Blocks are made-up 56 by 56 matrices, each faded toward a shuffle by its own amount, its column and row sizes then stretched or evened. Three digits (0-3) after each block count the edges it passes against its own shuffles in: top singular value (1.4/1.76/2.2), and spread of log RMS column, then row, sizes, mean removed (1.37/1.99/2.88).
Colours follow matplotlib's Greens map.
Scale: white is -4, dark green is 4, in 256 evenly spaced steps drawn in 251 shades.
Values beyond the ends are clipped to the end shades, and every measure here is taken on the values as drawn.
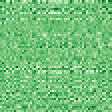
3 0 3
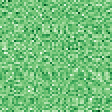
3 0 1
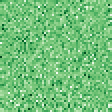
2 1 0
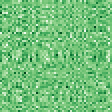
3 1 2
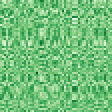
3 2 1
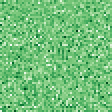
1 0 1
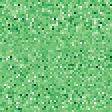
0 0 2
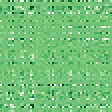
3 2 3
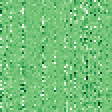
1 3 0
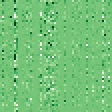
1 3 1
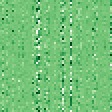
1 3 0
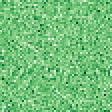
1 0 0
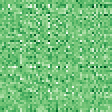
3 2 2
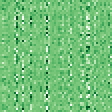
3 3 0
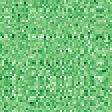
3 0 2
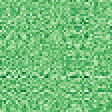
3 1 2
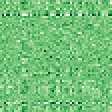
3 1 2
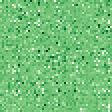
1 1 1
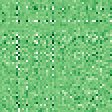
3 2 2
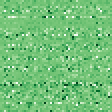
1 1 3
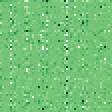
2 2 1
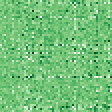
2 2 2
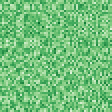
3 0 0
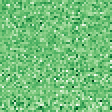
1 1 2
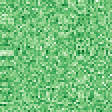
2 0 0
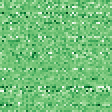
1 0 3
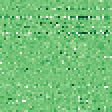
2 0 2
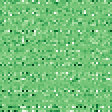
1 1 3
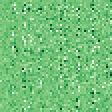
0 2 1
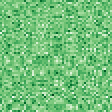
3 0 1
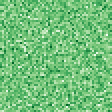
1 0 0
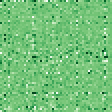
1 2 2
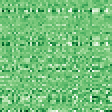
3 1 3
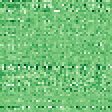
2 1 3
